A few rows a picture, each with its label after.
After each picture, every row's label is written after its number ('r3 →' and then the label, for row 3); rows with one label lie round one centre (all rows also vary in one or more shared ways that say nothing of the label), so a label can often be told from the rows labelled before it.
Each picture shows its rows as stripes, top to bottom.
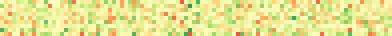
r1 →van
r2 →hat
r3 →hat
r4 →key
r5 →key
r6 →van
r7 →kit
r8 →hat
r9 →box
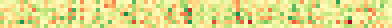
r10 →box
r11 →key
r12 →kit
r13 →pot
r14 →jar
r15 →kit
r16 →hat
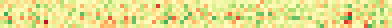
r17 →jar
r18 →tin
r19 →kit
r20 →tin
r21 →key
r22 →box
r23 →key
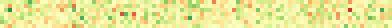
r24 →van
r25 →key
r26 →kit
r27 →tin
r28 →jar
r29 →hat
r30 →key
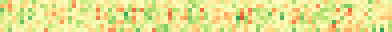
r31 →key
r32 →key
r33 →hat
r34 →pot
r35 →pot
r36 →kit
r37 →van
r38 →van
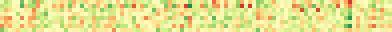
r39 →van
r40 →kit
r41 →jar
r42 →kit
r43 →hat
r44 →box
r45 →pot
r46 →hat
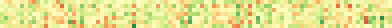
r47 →jar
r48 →kit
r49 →key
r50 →pot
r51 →key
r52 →key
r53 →box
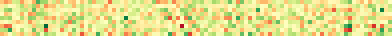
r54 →key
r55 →key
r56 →van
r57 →hat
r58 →pot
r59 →jar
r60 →pot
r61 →kit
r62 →van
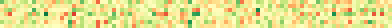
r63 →hat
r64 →box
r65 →tin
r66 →key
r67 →kit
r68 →key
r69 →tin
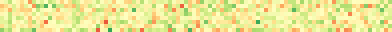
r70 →kit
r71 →van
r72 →key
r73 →kit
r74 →kit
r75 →pot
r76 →kit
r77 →hat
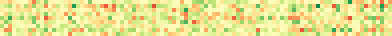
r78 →pot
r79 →pot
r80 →key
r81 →van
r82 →box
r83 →tin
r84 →hat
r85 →box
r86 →pot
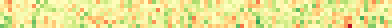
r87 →hat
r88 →kit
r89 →tin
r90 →hat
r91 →tin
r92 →pot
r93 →hat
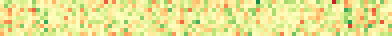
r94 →pot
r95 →tin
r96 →hat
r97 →hat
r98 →van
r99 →pot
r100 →jar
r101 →tin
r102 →van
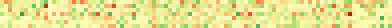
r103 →van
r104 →box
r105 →hat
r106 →kit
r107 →box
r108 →pot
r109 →van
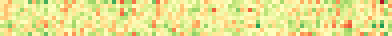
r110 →tin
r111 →pot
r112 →kit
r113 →tin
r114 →pot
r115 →kit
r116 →kit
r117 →key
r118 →van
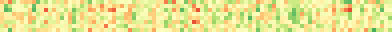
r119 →key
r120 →tin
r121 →tin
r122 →jar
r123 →jar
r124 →tin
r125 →pot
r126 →jar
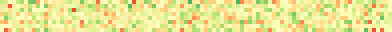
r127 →tin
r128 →hat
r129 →key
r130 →key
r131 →tin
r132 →van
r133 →box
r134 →kit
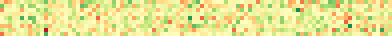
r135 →box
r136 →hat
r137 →tin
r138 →kit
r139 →tin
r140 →pot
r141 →pot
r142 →box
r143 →tin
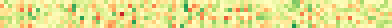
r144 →tin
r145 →tin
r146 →hat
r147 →tin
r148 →tin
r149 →box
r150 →key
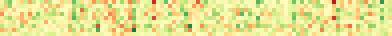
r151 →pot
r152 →jar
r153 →box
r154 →tin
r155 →pot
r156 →key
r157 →tin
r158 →box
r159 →tin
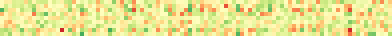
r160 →tin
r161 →tin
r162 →hat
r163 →van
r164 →pot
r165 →hat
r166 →box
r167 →kit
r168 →jar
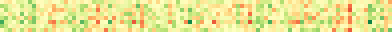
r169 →box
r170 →hat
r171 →key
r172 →hat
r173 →hat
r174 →hat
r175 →hat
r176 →kit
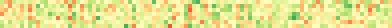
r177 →key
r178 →hat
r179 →box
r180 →tin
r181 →jar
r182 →van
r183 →pot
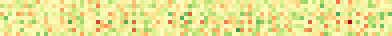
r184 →kit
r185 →key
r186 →kit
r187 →van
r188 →key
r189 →tin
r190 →key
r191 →van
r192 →hat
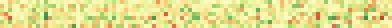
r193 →tin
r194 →tin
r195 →key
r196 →jar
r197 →hat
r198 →box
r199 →pot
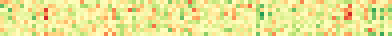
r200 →box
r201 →hat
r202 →jar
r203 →box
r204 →box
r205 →key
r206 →pot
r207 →van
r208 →key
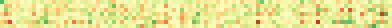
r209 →hat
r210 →jar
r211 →key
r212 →jar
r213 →pot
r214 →key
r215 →jar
